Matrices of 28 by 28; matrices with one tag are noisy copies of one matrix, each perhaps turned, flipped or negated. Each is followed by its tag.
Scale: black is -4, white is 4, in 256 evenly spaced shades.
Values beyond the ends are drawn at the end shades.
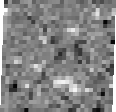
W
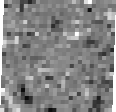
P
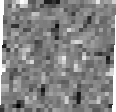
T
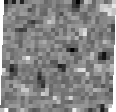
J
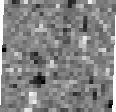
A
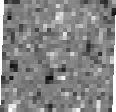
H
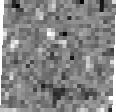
H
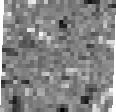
P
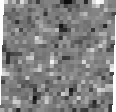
T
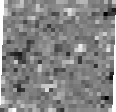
H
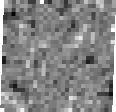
P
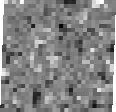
T
